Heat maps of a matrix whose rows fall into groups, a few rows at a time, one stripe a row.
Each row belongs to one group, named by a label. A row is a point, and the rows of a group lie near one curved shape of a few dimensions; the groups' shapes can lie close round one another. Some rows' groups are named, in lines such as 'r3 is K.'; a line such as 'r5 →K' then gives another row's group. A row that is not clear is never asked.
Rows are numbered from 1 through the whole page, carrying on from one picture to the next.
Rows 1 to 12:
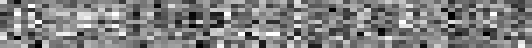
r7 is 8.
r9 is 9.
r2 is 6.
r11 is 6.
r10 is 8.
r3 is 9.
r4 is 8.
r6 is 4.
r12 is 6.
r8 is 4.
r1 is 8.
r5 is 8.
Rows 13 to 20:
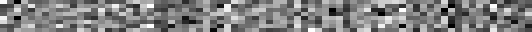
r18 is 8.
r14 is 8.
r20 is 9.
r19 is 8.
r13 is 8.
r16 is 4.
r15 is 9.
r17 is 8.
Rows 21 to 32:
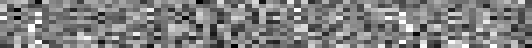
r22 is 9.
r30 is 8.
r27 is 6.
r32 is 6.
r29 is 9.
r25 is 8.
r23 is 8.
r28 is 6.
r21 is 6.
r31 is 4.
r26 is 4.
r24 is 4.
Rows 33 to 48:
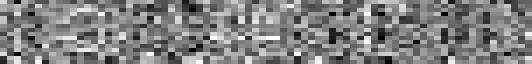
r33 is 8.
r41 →4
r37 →9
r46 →8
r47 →4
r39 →6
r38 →9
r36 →9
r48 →4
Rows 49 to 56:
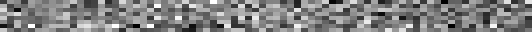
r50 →9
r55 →8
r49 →4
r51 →8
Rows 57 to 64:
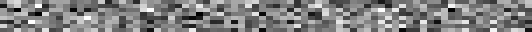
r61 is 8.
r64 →6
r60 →6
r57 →4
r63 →8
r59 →8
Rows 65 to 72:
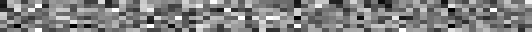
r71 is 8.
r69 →9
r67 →8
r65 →4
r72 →4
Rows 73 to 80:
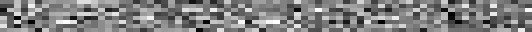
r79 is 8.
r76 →8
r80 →6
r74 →6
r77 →8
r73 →8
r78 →9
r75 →4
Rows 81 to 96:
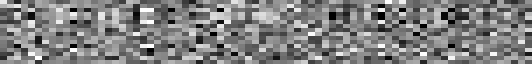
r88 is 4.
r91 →6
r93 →4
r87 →6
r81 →8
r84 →9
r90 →6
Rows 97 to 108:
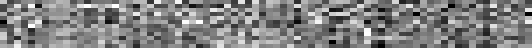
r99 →4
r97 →9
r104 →9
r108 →4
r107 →9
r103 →6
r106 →8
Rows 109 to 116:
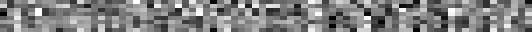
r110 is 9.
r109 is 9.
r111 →4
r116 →9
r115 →9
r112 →4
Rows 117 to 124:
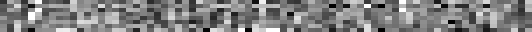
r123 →9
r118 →9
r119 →4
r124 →9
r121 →6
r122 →8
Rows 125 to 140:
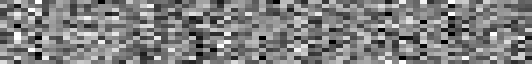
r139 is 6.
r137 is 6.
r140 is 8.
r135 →9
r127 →6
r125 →4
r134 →6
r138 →6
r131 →8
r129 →8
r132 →4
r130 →6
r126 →8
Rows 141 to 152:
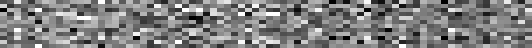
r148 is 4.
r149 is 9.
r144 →9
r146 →6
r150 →9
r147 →8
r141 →9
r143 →4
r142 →9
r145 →8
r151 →9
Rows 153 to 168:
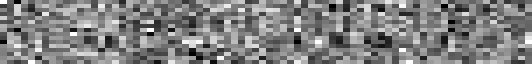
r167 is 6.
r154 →9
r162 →4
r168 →6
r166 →8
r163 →4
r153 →8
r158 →8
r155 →9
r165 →4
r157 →8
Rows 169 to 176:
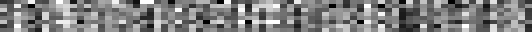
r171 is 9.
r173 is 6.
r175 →6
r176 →6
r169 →8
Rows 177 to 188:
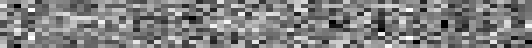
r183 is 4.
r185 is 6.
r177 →6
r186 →6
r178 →8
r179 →6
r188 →8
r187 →9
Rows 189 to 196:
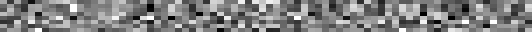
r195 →9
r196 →4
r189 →9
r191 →4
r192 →6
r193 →8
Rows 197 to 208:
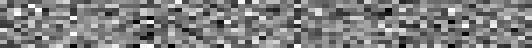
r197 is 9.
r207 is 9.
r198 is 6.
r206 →6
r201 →4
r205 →4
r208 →8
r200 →4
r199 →4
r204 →8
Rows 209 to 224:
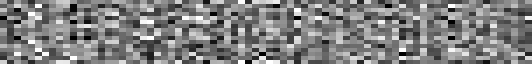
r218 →8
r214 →8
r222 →6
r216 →9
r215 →8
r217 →9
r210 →4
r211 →8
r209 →9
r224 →9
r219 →6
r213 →4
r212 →6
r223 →4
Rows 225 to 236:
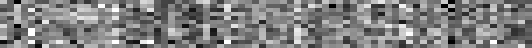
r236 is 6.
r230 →6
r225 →8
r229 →8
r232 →6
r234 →8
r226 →9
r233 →6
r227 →8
